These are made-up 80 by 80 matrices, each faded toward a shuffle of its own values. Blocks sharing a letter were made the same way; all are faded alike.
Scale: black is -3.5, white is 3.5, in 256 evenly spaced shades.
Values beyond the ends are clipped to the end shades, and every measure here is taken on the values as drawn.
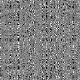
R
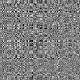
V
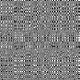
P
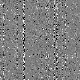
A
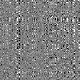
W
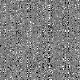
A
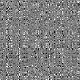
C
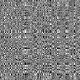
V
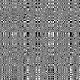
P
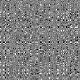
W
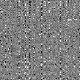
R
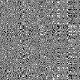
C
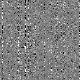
A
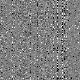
A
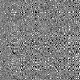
C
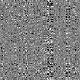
W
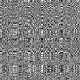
V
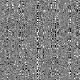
R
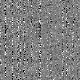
A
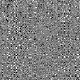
R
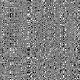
R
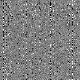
A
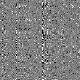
R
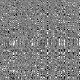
C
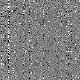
A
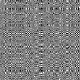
P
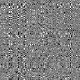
W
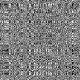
V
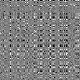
P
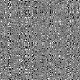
R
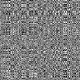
V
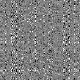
R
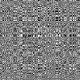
V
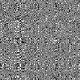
W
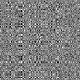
V
